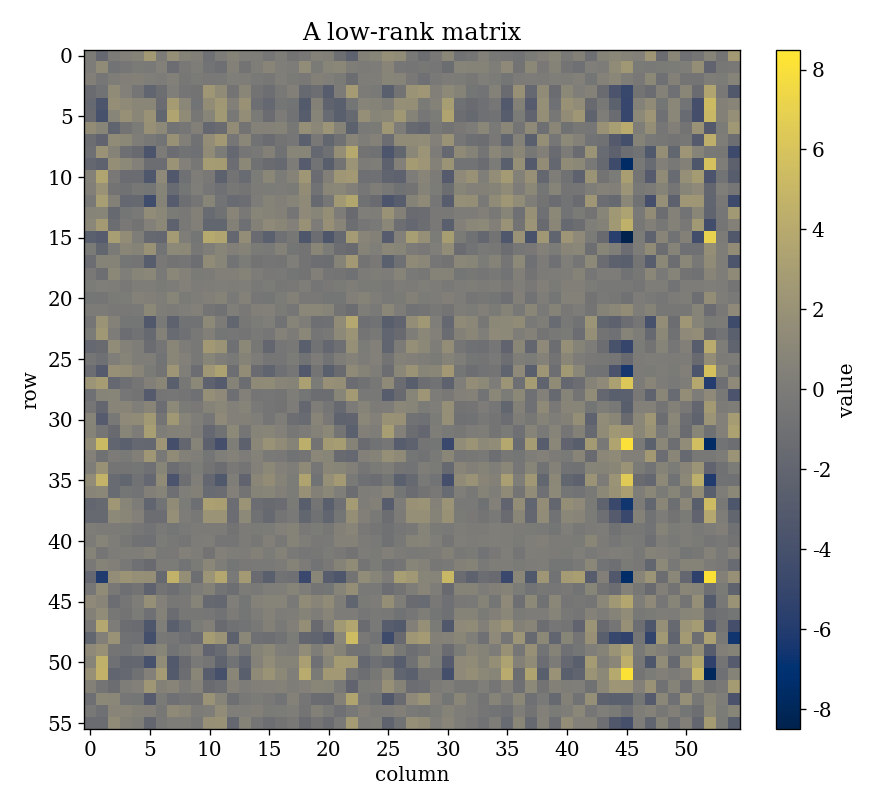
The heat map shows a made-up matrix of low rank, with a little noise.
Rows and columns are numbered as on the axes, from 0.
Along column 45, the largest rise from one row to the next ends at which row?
27
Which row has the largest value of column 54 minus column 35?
43
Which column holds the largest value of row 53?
22
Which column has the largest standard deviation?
45
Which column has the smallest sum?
54
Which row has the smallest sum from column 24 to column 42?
32
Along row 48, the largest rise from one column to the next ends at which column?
48
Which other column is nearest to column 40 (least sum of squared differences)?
13
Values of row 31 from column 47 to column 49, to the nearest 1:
2 0 1
